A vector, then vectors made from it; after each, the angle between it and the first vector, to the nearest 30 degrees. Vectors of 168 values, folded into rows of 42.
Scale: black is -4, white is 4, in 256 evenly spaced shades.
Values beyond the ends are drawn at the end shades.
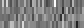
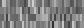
60 degrees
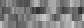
90 degrees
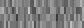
90 degrees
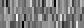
150 degrees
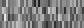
90 degrees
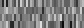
120 degrees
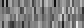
150 degrees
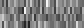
120 degrees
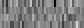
150 degrees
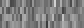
60 degrees
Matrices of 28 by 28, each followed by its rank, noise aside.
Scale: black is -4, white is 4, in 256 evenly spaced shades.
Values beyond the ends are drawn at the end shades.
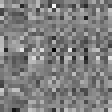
four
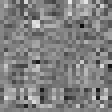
four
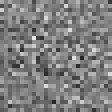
eight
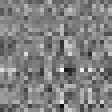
three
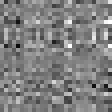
three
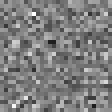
eight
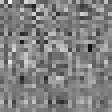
four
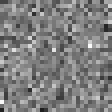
eight
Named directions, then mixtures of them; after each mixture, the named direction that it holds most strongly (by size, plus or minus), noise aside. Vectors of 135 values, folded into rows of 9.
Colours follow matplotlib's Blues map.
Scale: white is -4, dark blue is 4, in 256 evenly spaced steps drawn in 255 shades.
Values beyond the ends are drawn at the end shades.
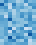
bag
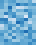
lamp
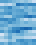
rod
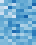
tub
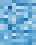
lamp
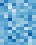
bag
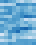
rod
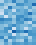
tub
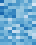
tub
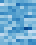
rod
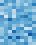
bag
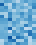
bag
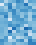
bag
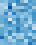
bag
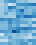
rod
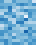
lamp
